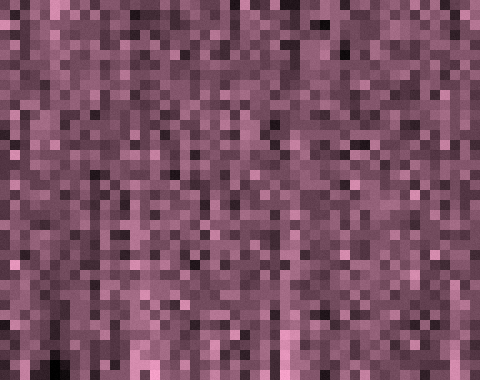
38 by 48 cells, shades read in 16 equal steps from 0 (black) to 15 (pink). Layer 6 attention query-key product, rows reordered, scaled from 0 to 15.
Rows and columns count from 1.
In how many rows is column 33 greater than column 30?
10
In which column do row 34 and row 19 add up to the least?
25
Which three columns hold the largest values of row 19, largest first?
36, 2, 14
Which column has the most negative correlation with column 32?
23
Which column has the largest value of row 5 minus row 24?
13
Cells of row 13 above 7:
16
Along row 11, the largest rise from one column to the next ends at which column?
3
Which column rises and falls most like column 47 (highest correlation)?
21
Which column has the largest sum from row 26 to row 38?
29
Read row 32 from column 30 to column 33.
12 7 4 2
